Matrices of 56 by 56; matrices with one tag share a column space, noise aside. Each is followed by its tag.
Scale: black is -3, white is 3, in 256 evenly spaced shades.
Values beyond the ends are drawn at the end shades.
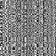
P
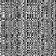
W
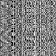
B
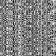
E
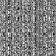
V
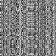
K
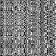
K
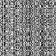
B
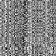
P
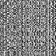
B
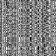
P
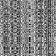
P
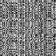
W
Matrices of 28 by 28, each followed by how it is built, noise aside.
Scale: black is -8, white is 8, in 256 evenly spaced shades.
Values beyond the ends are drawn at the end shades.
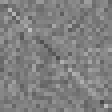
diagonal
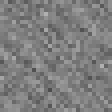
Toeplitz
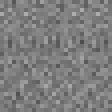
repeating columns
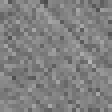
Toeplitz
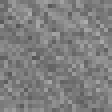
Toeplitz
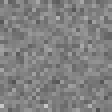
repeating columns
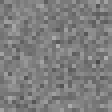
repeating rows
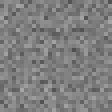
repeating columns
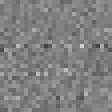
uneven rows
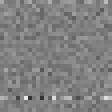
uneven rows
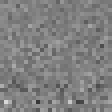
uneven rows
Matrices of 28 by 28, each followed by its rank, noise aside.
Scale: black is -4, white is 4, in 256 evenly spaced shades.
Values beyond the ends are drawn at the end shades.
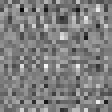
three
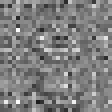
four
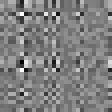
one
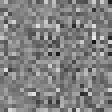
four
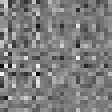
three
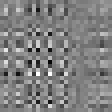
one
